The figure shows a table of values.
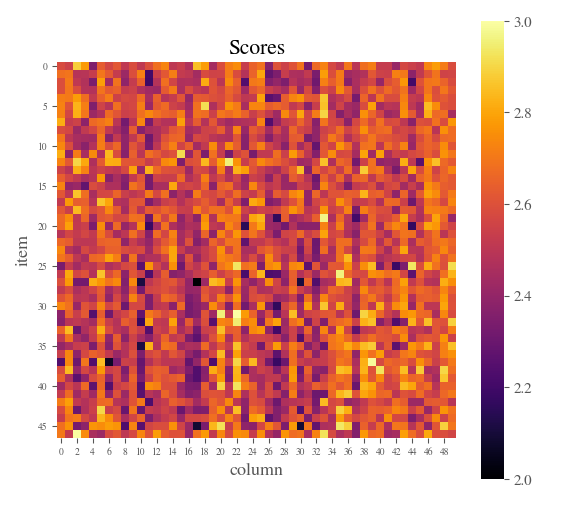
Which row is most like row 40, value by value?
31
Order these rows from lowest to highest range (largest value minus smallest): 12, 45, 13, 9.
9, 13, 12, 45
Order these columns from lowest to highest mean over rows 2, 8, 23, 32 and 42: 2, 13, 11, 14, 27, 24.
11, 2, 27, 13, 24, 14
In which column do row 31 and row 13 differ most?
30
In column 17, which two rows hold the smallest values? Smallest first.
27, 45
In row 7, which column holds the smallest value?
26
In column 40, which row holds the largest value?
38
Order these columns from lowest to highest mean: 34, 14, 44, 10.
10, 44, 34, 14
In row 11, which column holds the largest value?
15
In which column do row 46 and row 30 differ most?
2
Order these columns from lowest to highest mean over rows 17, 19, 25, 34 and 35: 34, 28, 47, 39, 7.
28, 7, 34, 47, 39
